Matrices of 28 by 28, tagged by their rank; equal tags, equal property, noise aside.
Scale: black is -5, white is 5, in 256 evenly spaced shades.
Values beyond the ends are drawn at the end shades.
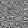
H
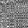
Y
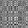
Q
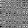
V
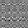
V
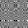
V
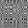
V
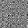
H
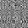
H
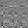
V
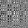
V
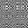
V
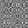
V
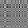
Q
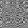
H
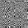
Y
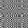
V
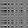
Q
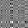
Q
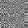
V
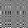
Q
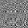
V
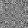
H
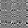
V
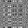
Q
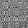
Y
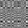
Q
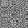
H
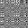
Y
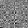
Y
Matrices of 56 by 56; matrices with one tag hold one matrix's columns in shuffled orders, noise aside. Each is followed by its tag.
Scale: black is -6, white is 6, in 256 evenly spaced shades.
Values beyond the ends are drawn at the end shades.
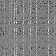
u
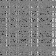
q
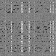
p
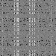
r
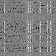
p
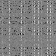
u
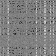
u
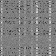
u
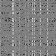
r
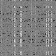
q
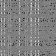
r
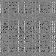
p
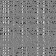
u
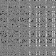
q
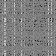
r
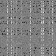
u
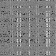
q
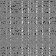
u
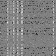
u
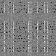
p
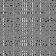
r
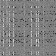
q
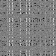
r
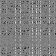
u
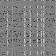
q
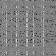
q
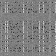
p
